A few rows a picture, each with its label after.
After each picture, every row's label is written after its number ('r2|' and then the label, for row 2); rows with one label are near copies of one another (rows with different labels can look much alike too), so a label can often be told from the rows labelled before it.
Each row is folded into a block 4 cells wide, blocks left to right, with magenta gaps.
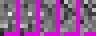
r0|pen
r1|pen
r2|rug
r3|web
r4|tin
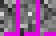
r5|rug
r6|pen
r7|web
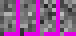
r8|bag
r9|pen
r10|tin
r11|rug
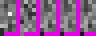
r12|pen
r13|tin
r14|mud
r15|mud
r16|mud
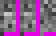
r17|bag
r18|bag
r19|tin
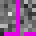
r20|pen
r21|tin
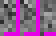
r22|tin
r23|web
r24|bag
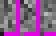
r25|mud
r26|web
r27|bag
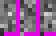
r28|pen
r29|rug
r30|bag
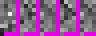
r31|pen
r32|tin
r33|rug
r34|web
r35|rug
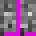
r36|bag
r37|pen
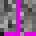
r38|mud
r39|rug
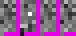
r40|tin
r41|pen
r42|tin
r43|tin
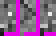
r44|pen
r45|web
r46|pen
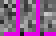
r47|tin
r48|mud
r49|bag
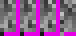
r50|mud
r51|mud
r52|mud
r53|rug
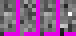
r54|bag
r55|tin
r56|bag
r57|pen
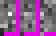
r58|pen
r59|bag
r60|rug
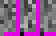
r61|tin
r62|mud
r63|mud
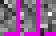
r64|web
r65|rug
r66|pen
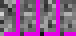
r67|rug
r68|bag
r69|mud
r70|bag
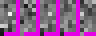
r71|pen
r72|tin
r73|pen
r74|mud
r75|rug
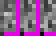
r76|bag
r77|mud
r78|mud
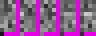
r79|mud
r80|rug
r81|tin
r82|bag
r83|bag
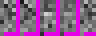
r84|tin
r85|web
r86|bag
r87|bag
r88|tin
